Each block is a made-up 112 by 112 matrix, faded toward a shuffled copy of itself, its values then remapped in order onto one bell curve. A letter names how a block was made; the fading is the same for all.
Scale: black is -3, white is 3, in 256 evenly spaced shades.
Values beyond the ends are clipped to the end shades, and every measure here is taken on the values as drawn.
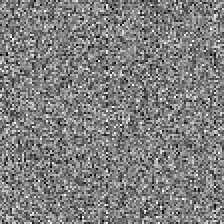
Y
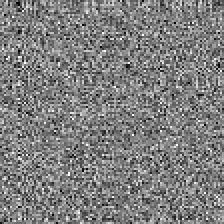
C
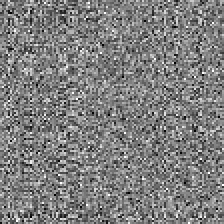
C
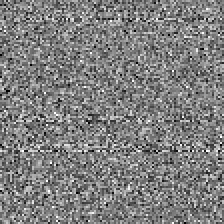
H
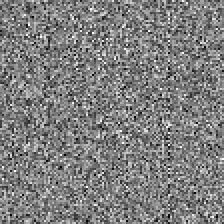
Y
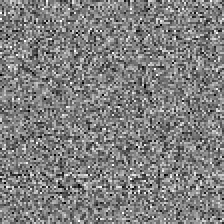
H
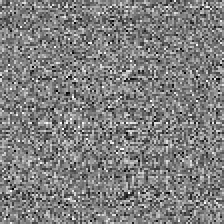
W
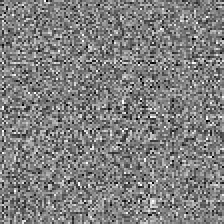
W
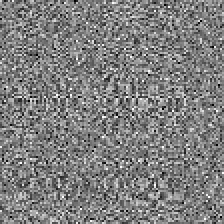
C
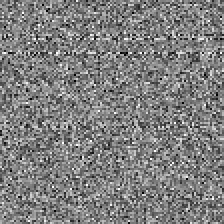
H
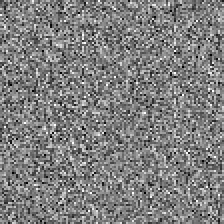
Y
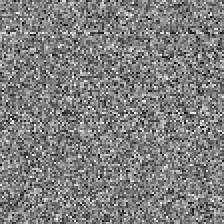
H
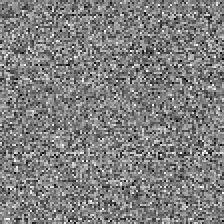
H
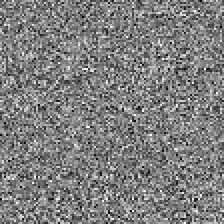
W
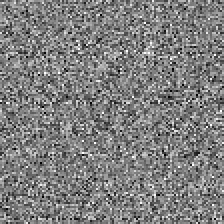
H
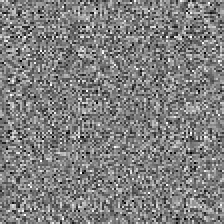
W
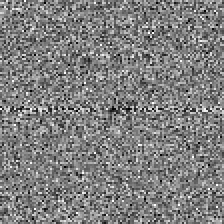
H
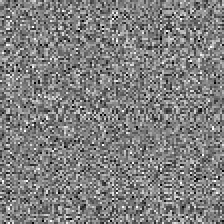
C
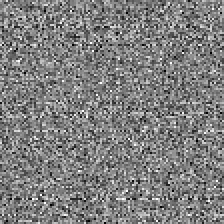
H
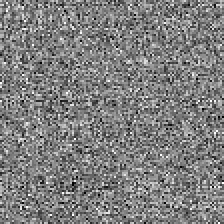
W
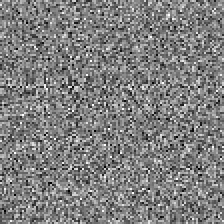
W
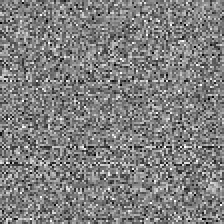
W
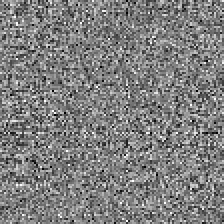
W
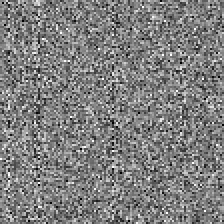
Y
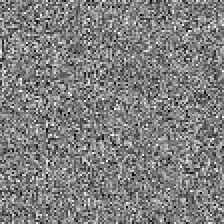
Y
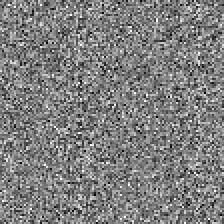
Y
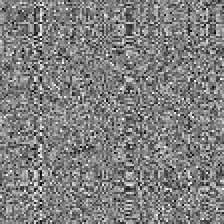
C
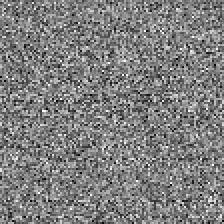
H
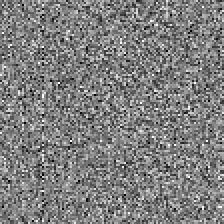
Y
